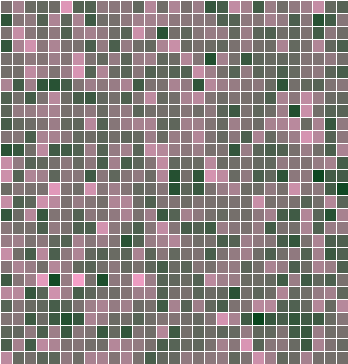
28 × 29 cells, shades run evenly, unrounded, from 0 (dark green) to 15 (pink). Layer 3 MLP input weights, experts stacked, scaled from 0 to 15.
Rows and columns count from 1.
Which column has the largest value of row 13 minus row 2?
1
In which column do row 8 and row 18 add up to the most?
26
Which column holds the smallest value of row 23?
20
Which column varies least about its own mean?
10
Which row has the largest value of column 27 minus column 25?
19
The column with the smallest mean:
28
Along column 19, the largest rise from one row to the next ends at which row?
25
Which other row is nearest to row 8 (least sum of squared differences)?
11
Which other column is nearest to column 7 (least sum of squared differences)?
12
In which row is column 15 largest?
4
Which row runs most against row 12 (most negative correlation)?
21
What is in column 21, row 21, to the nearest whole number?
5
